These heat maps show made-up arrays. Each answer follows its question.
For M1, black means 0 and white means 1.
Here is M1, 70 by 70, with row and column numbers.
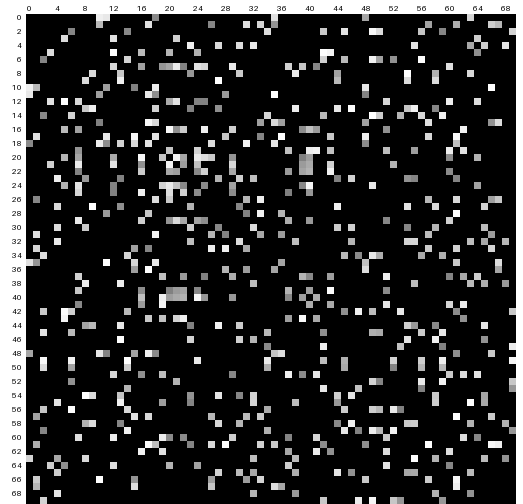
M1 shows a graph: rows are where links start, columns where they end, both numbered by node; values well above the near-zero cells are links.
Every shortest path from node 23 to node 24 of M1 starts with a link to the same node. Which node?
node 55
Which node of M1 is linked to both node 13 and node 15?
node 18
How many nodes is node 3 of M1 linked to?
4
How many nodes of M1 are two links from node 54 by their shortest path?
7
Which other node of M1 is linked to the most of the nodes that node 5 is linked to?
node 21
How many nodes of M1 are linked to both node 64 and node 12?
6
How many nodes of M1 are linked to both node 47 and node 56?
2
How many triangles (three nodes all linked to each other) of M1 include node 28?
7
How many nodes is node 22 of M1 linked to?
12
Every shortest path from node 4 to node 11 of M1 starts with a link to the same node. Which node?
node 63
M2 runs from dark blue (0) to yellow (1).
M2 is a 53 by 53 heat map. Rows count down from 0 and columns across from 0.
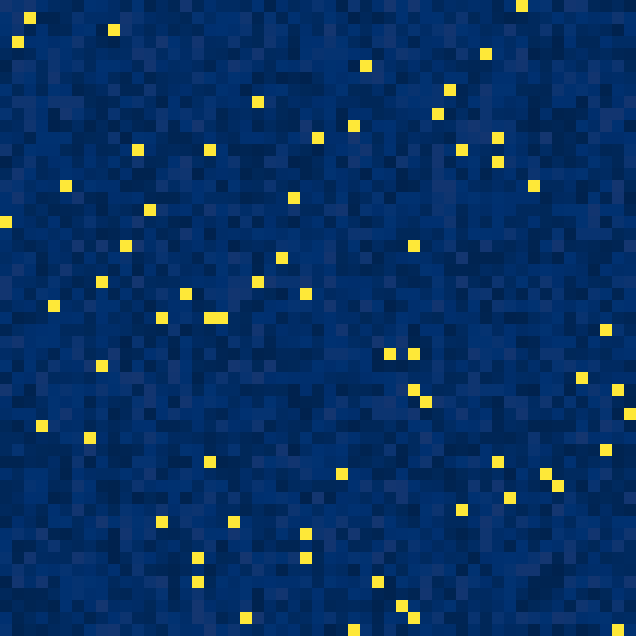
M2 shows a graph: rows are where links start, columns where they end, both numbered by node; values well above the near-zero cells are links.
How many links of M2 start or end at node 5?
2
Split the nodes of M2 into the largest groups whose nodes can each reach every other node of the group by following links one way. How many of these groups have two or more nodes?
6
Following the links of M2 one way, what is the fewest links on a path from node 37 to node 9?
7
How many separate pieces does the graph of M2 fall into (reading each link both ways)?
10
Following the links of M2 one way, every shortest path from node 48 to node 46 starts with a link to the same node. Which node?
node 16
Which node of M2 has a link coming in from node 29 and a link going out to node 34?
node 32
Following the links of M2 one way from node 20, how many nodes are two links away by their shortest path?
2
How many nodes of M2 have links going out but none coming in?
2
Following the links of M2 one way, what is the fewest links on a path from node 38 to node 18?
5
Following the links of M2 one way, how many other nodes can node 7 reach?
9
